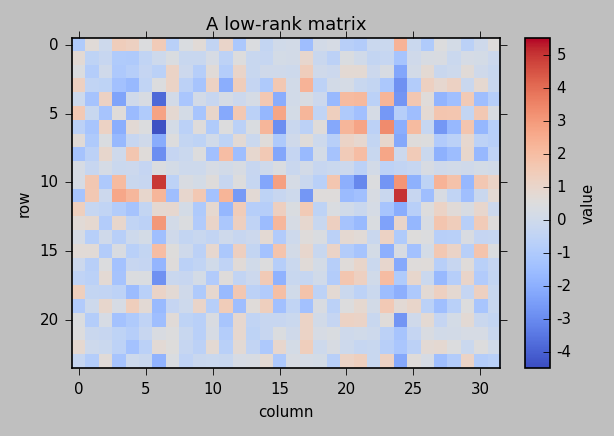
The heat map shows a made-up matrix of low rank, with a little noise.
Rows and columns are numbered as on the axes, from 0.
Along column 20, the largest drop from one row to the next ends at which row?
5
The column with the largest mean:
17
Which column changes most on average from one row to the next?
6
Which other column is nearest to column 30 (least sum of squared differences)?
28
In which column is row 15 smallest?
23
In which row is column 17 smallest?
11
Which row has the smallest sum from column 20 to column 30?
10
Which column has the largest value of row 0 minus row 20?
24
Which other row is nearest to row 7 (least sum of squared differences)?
16
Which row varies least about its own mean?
9
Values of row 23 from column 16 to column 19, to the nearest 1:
0 0 0 -1
